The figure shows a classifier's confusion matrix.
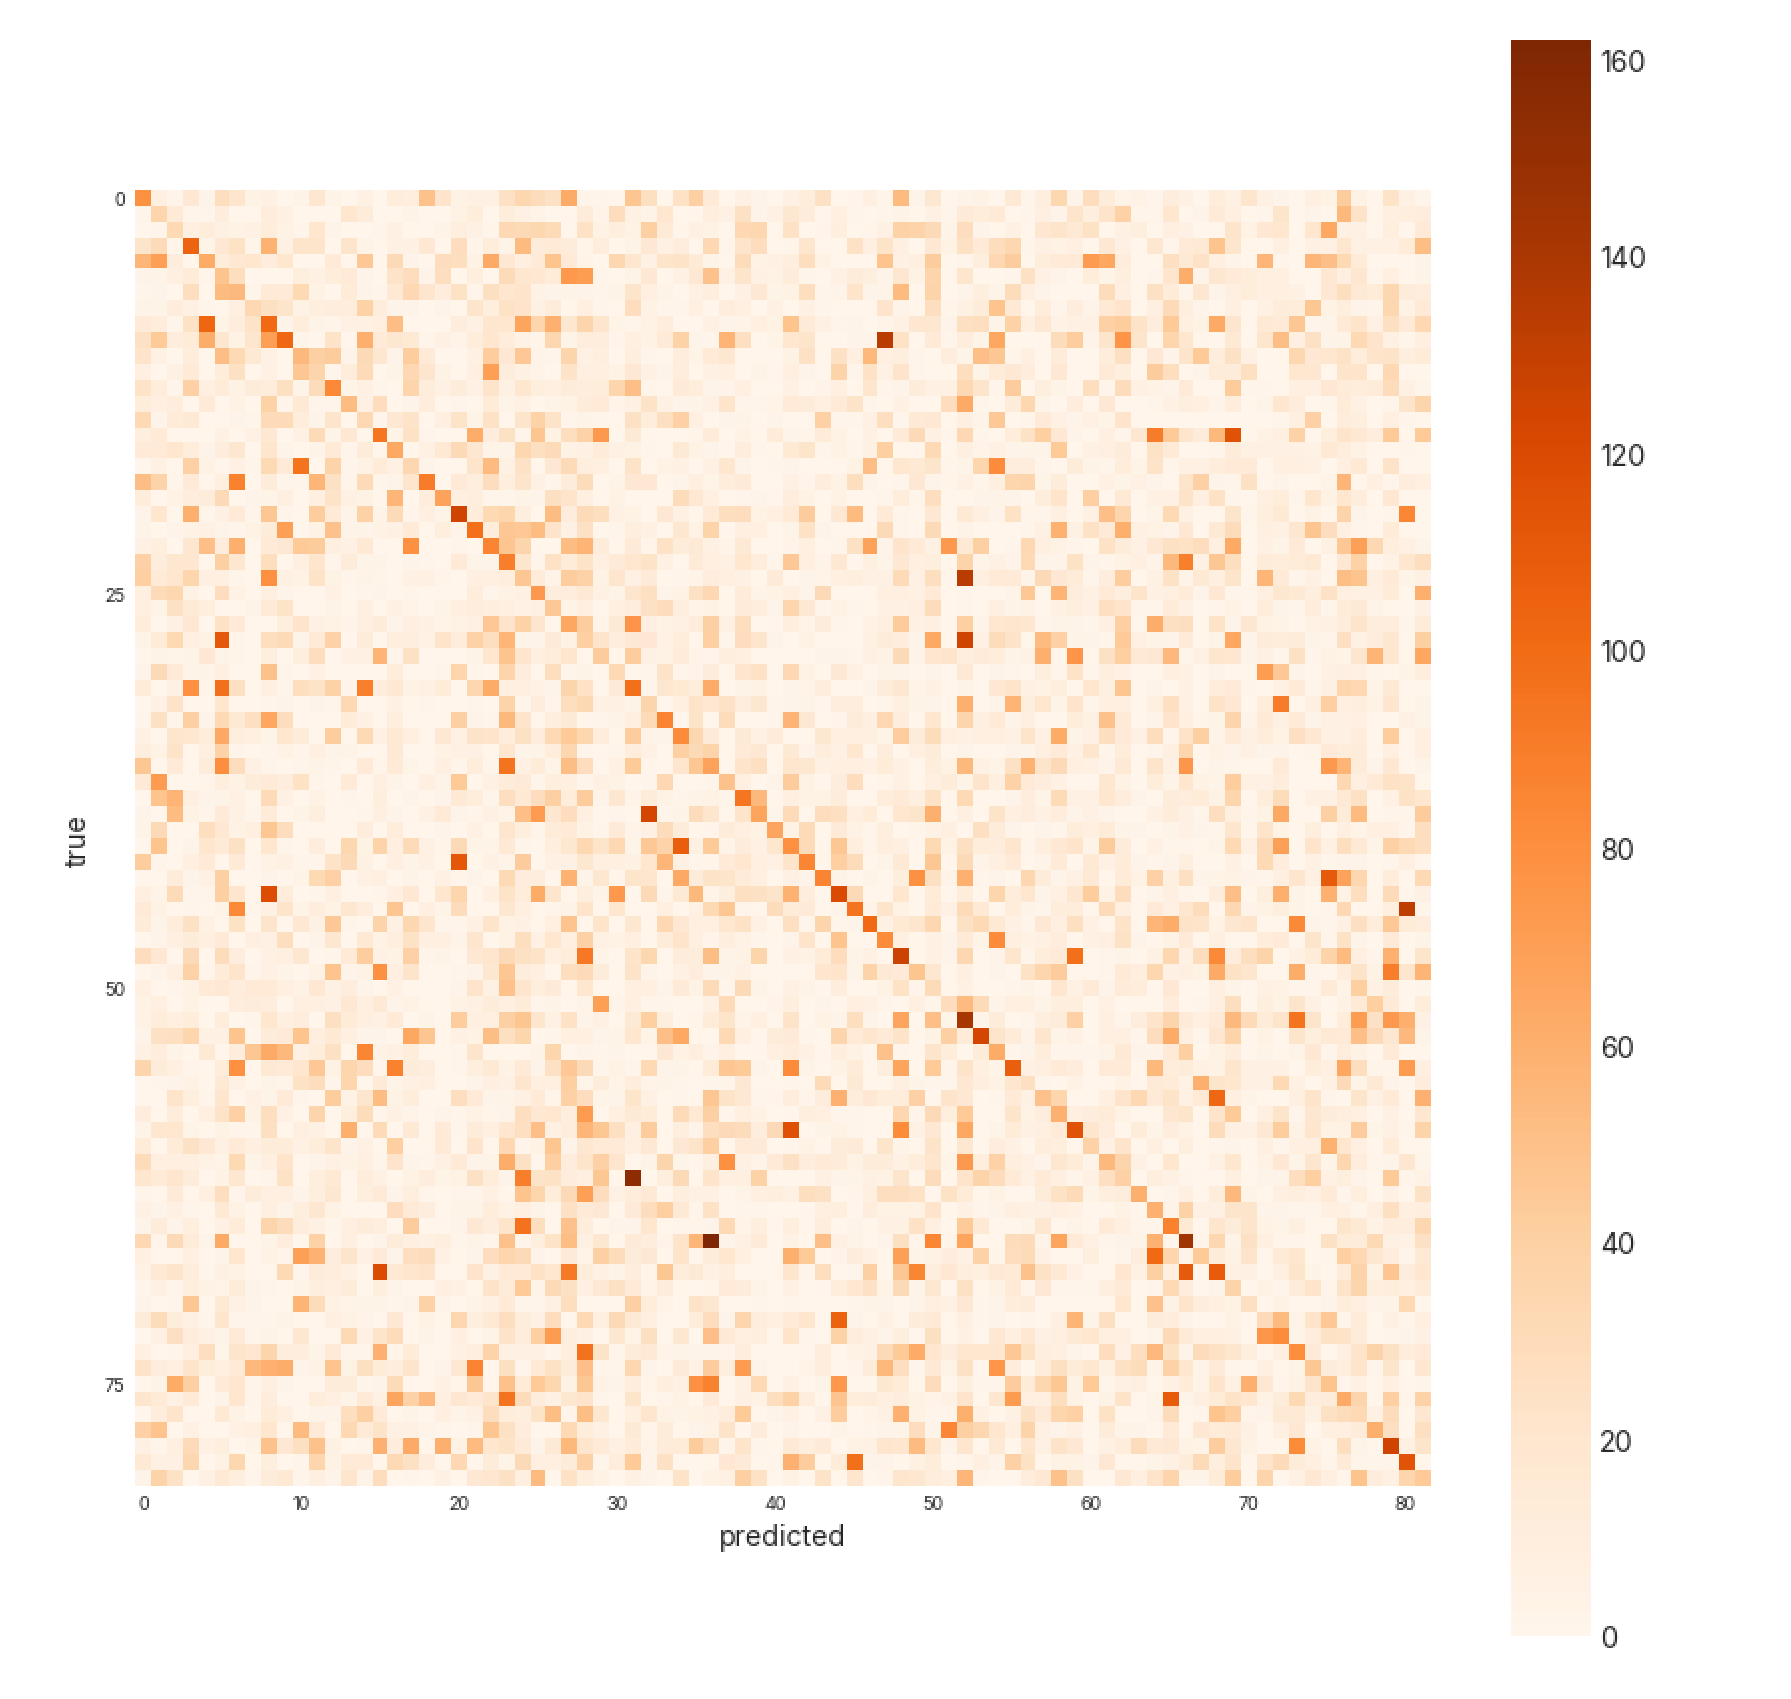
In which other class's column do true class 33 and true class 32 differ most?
72
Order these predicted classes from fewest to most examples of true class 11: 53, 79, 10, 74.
53, 74, 79, 10
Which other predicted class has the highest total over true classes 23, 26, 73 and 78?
28
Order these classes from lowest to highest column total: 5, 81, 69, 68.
81, 68, 5, 69
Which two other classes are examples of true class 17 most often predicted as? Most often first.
10, 54
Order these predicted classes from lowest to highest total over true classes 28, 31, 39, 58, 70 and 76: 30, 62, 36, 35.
30, 35, 62, 36
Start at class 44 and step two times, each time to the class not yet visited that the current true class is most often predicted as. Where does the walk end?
4
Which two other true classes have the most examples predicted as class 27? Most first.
68, 5
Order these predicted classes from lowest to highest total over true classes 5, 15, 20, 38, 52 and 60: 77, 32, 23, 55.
55, 32, 77, 23
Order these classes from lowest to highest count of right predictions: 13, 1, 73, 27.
1, 13, 27, 73
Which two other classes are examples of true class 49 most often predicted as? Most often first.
79, 15
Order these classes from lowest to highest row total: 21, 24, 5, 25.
25, 5, 21, 24
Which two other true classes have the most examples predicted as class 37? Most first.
61, 9
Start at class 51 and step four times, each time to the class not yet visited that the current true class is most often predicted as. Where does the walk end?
34
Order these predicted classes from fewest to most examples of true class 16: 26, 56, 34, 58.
56, 34, 26, 58
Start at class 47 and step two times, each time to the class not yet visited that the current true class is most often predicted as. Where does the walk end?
14
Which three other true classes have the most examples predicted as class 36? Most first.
66, 75, 31
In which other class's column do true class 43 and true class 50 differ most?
75
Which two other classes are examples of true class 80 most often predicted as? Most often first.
45, 41
